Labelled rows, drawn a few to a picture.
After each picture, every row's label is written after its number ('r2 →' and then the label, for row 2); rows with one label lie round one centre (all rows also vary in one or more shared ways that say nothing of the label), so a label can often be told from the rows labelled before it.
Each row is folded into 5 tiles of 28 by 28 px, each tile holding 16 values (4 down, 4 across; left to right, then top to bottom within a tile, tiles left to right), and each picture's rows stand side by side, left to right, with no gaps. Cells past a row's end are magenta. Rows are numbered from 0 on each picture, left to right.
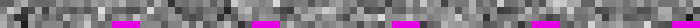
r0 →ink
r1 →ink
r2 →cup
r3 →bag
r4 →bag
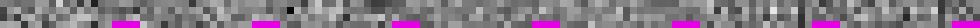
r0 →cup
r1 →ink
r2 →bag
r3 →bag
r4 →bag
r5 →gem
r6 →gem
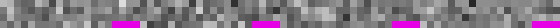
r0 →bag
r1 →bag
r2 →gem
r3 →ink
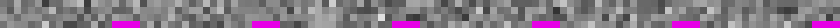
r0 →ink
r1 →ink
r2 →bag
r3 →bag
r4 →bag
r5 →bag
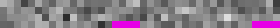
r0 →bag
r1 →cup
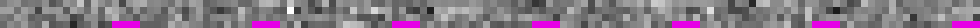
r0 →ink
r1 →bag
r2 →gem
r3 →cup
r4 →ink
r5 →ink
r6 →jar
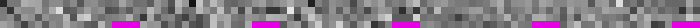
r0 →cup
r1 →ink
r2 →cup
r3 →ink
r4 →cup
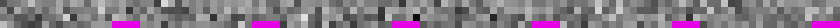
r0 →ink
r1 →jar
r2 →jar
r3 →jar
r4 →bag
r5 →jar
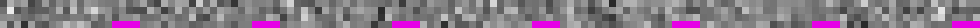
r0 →gem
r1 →jar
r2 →cup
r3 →gem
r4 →ink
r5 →cup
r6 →gem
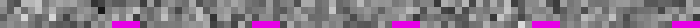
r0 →jar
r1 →cup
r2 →jar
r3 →jar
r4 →jar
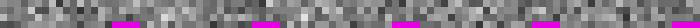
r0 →bag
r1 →cup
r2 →cup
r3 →bag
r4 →gem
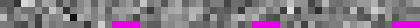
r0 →jar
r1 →bag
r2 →gem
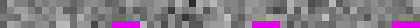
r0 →cup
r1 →ink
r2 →gem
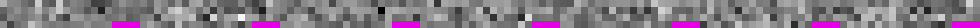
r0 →bag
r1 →cup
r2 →jar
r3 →jar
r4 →ink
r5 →cup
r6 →cup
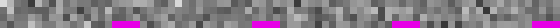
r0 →bag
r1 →bag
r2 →jar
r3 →gem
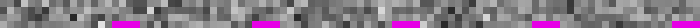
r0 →jar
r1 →gem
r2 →ink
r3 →ink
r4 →ink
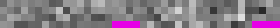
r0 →ink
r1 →cup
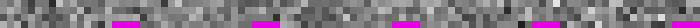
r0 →ink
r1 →bag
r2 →ink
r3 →ink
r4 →cup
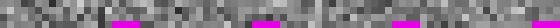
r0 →ink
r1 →bag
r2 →bag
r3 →gem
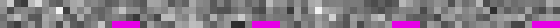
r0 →bag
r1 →cup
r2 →bag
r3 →cup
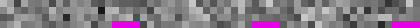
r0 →jar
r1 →cup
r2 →cup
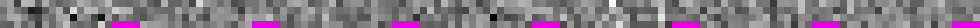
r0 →jar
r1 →jar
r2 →gem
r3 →jar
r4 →cup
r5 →cup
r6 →cup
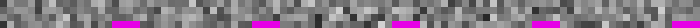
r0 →cup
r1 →gem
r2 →jar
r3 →gem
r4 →ink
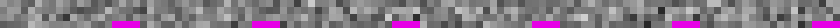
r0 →bag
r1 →cup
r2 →jar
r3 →gem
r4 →jar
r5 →gem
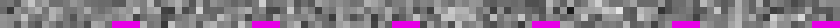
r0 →jar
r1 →bag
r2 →cup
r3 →cup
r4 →cup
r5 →bag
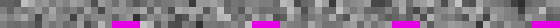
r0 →jar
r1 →ink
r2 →bag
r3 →bag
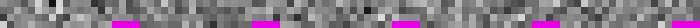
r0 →bag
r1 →jar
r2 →ink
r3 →bag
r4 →jar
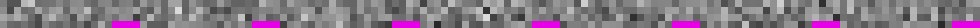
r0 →jar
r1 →bag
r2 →cup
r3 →ink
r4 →jar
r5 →ink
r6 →gem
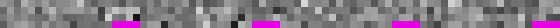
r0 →jar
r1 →cup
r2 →jar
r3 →bag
